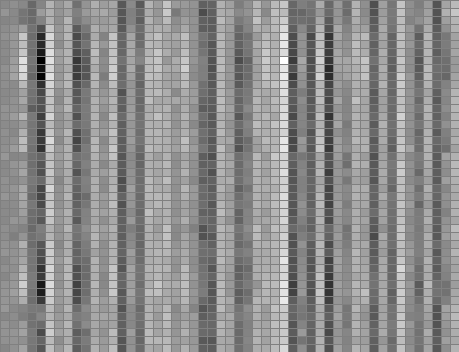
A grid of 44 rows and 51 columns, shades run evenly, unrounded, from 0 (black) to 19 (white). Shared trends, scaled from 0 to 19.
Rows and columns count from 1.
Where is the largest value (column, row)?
32, 8
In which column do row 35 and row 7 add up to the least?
5
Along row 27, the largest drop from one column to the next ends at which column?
33
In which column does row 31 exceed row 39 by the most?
3
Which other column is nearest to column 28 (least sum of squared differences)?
10
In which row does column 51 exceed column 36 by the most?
2
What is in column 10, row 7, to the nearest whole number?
7
